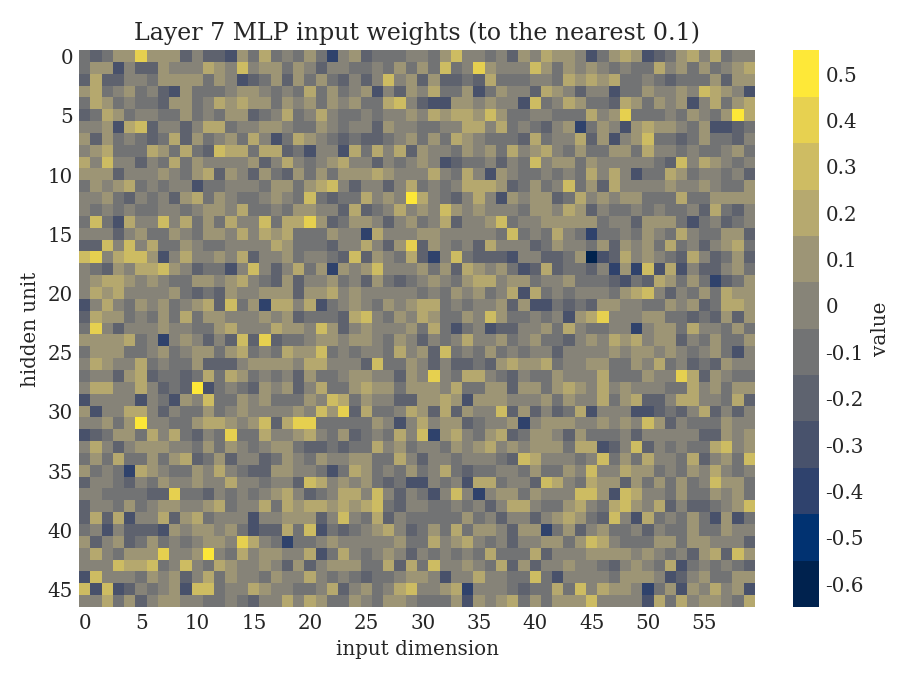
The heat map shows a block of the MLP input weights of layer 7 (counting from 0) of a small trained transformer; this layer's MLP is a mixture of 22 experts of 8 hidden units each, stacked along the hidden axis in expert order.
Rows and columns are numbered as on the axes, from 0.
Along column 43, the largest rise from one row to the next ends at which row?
23
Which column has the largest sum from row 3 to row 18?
29
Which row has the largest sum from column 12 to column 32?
38
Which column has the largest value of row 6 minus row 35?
4
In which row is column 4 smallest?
35
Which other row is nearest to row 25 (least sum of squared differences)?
13
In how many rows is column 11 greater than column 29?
19
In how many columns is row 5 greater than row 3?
25
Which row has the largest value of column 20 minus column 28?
31
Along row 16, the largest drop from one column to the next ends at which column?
30
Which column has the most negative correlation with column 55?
26
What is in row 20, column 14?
0
